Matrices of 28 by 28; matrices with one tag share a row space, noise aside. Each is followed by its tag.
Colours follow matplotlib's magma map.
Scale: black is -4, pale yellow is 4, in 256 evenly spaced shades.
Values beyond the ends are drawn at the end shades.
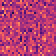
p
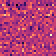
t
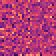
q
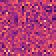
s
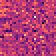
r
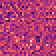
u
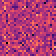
s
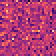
q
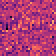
q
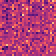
q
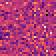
r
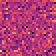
s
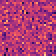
s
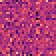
u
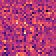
t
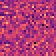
r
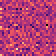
u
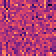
s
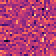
r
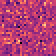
p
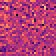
r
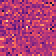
q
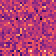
p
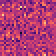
p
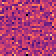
q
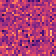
q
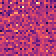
u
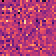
p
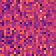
p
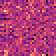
r
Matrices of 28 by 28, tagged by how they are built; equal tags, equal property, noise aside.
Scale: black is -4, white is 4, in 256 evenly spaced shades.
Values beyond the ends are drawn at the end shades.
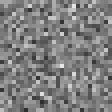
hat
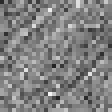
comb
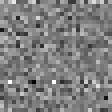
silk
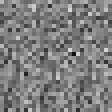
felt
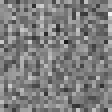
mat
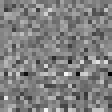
silk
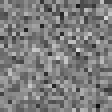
hat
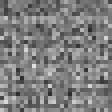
mat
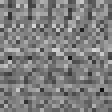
felt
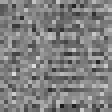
mat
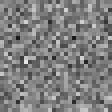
felt
